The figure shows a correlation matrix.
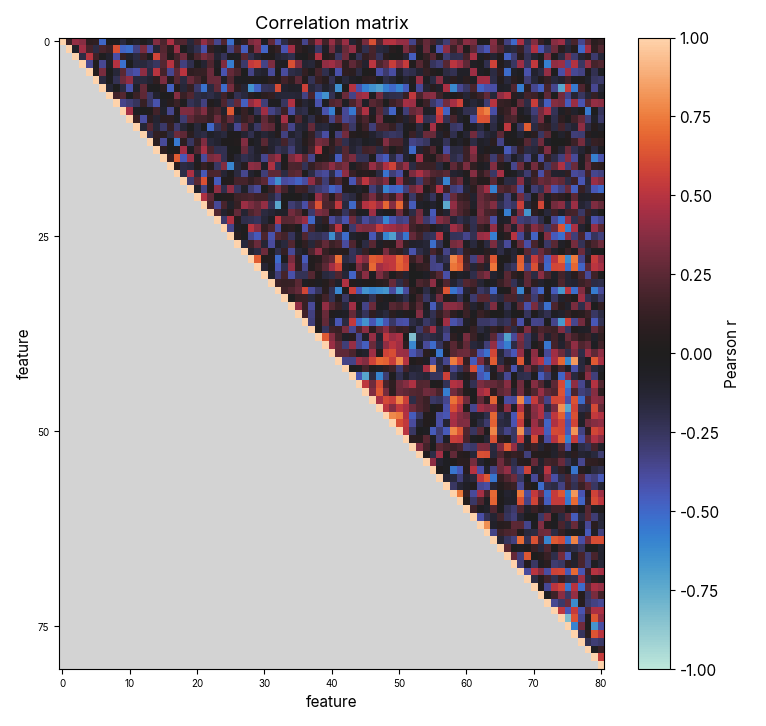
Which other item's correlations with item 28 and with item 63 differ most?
64
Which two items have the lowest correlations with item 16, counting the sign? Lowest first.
25, 6
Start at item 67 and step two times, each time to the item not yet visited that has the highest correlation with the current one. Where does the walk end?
9
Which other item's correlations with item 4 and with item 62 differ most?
10
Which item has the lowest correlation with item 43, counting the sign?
45
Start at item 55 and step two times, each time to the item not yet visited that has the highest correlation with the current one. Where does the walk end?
61
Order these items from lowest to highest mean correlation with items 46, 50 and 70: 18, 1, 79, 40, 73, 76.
1, 18, 40, 79, 73, 76
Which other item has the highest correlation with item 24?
74
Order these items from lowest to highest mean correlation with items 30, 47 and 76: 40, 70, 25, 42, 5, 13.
42, 25, 5, 40, 13, 70
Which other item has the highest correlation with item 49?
48
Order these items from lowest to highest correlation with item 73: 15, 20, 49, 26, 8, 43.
15, 43, 20, 26, 8, 49
